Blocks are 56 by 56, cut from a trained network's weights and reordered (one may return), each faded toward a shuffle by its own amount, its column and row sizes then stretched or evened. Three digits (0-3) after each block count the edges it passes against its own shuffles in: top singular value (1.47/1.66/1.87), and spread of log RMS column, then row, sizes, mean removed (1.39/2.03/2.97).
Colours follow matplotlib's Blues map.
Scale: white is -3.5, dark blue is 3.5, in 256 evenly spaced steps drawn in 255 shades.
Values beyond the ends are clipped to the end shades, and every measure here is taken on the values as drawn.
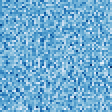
1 0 1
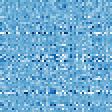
2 2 3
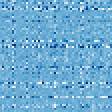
1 2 3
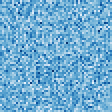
1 0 0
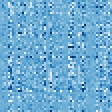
0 3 2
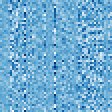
2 3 0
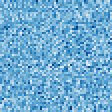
1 0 1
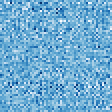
2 1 2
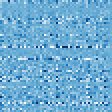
1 2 3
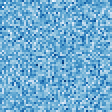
2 0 0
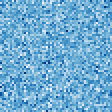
0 1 0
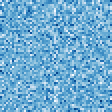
0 2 0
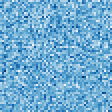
1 0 1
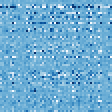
1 2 3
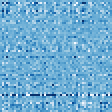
3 1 3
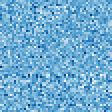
0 0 2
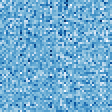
0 2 1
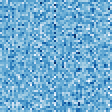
1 2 0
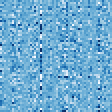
1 3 1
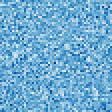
0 0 1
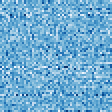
1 0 2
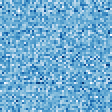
0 0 2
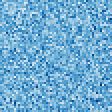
0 1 0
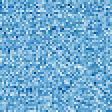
0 0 1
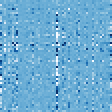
3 3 2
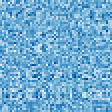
2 0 1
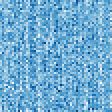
2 1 1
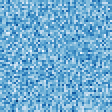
1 0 0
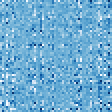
0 3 2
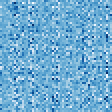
1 3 1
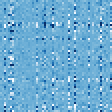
2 3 2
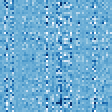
2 3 2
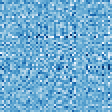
3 2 2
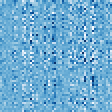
3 3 2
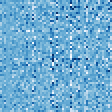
0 3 1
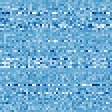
3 0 3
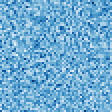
1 0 0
